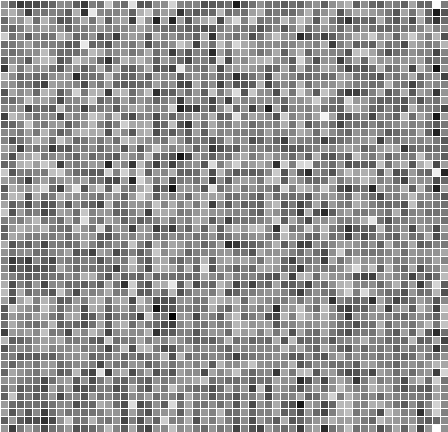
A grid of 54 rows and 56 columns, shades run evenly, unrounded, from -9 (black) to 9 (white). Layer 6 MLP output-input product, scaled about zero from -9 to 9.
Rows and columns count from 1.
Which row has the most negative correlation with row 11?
6
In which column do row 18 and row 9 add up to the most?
23
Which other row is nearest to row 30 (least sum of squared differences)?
44
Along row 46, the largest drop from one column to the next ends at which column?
38
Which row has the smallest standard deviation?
4
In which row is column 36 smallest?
18
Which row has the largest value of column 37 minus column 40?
43
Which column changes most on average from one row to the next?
55
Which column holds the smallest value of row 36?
16
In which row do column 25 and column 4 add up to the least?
14
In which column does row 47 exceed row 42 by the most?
56
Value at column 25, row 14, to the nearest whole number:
-5
